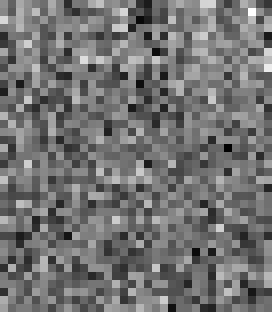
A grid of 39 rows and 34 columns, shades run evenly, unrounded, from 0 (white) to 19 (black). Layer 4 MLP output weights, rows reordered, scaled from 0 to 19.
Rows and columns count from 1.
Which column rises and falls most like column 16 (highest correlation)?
3
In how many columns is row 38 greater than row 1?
21
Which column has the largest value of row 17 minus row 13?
10
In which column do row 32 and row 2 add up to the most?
17
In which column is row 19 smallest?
1
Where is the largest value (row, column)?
19, 29
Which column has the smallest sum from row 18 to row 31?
13
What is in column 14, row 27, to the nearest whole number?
10
